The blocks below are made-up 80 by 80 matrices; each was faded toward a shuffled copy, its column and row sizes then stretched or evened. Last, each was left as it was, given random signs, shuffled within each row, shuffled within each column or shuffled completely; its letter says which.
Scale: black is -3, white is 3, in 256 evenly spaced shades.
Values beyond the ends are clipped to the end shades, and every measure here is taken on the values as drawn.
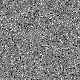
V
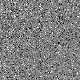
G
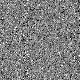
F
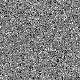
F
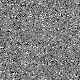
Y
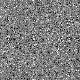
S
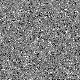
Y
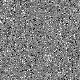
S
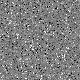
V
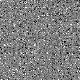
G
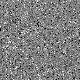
F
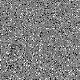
G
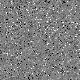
S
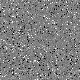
S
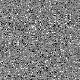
G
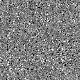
G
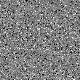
Y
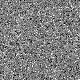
V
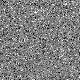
Y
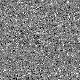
Y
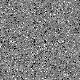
S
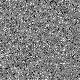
V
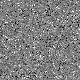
Y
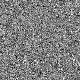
Y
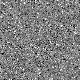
Y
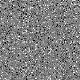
G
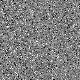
F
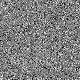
Y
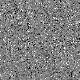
S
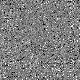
G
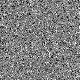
S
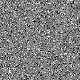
G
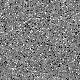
V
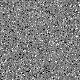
Y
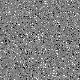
S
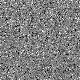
Y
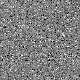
Y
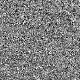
S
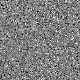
F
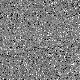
Y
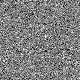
Y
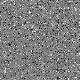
S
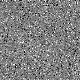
S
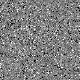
G
